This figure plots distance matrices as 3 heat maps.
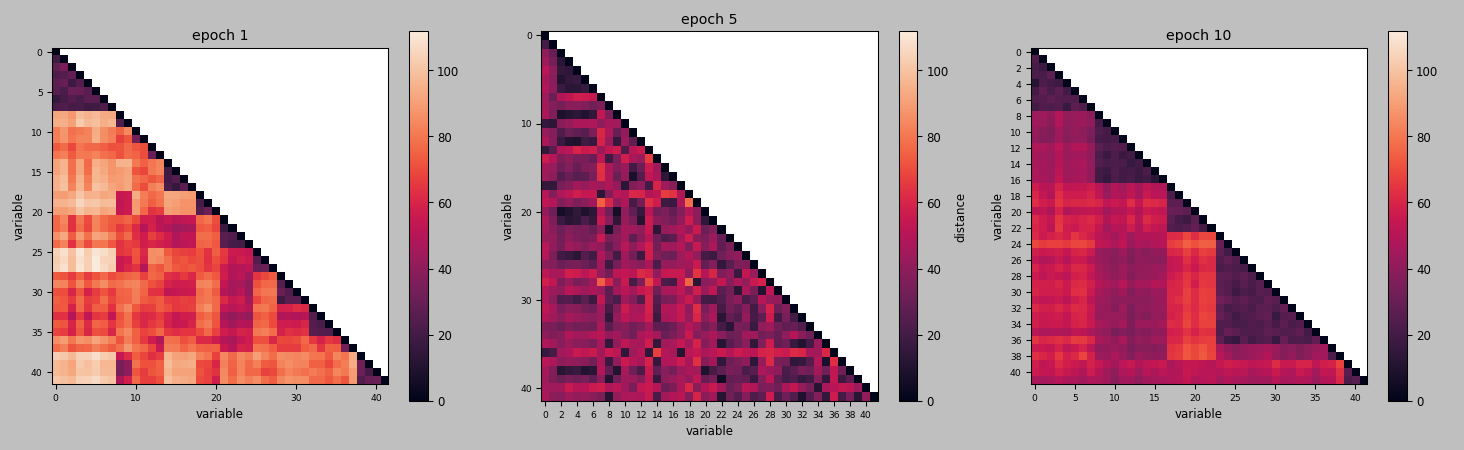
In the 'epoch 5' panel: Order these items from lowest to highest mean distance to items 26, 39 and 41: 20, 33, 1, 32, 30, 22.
22, 32, 33, 30, 20, 1
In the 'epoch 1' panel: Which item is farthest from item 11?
5
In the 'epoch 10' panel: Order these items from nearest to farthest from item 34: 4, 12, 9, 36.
36, 12, 9, 4
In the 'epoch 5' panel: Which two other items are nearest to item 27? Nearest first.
29, 24
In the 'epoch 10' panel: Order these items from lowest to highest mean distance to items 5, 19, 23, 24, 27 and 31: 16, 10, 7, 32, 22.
32, 10, 16, 7, 22
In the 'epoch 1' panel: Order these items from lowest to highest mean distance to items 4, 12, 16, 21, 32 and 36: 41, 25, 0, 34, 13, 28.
34, 13, 28, 0, 25, 41
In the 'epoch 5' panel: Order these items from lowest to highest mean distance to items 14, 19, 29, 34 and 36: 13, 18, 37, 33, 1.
33, 1, 37, 13, 18
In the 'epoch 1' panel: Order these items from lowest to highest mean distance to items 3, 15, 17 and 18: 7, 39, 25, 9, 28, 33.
33, 28, 7, 25, 9, 39
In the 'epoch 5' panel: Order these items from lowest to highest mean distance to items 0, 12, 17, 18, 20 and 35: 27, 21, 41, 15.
21, 41, 15, 27
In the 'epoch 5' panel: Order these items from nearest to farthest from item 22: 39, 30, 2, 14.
39, 14, 30, 2
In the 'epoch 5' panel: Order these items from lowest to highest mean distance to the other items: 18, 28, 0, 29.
29, 0, 28, 18
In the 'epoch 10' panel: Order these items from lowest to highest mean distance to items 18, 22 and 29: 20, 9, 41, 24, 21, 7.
21, 20, 9, 41, 24, 7
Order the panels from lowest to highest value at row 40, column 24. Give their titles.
epoch 5, epoch 10, epoch 1
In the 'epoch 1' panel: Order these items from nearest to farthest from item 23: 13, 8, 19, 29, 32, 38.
29, 32, 13, 8, 19, 38
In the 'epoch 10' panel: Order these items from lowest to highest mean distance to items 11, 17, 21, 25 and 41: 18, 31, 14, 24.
18, 14, 31, 24
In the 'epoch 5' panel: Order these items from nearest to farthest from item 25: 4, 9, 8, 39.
4, 9, 39, 8
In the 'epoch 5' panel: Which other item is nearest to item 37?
35
